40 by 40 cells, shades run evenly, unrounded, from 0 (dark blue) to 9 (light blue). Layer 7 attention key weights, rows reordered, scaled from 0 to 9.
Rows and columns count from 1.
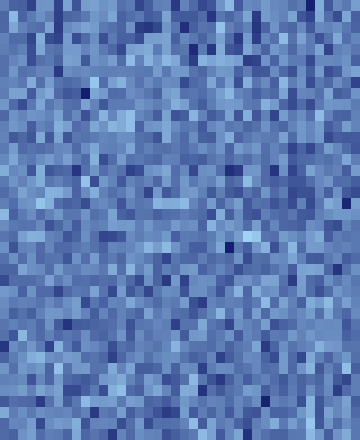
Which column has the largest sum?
5
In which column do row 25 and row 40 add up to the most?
35
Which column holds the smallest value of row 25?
38
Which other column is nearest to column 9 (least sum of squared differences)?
16
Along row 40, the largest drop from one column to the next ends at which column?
28
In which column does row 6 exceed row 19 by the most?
39
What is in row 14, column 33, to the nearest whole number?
2
